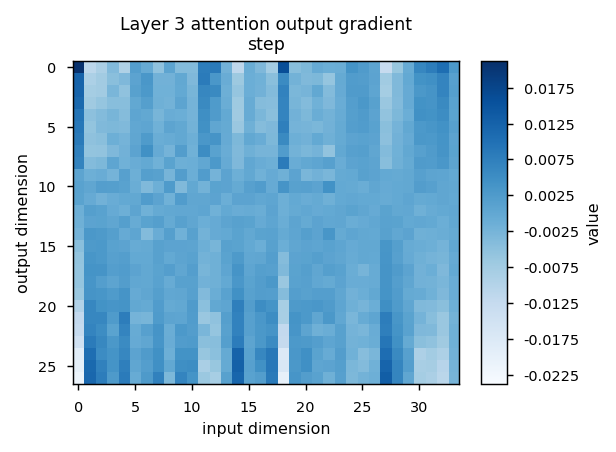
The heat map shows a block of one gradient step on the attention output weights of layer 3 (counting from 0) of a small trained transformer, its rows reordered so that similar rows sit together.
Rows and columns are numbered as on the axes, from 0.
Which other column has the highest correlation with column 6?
9
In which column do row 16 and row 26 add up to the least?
0
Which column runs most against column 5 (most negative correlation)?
13
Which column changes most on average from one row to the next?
18
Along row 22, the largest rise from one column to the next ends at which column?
1
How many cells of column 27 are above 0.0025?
12
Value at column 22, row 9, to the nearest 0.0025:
-0.0025
